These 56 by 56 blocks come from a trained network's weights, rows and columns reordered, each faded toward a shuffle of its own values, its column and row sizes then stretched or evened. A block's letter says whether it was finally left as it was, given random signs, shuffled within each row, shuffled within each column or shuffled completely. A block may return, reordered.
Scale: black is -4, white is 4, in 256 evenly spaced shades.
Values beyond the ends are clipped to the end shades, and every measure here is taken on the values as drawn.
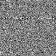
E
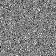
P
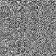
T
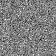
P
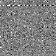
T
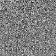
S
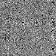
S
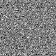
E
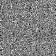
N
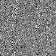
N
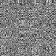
T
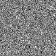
S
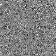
S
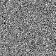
N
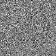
S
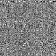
T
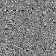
S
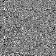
S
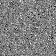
P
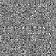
T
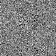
N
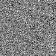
N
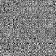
T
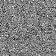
E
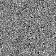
N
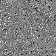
N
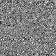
E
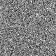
P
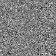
S
